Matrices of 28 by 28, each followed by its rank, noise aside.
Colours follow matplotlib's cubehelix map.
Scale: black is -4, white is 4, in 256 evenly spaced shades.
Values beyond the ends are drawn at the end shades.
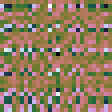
two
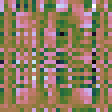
two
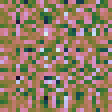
four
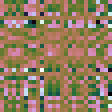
two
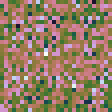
eight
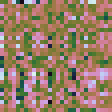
three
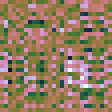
three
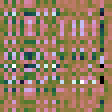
two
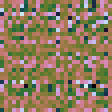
three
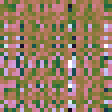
two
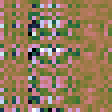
two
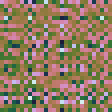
three
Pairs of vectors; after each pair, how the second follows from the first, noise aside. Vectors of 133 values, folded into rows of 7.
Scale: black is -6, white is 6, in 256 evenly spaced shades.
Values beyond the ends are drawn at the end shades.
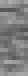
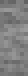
negated, shrunk.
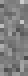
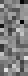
negated, scaled up.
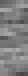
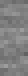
wrapped around, shrunk.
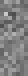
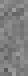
wrapped around, negated, shrunk.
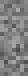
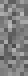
reversed, negated.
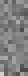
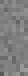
negated, shrunk.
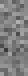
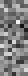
reversed, scaled up.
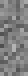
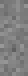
negated, shrunk.
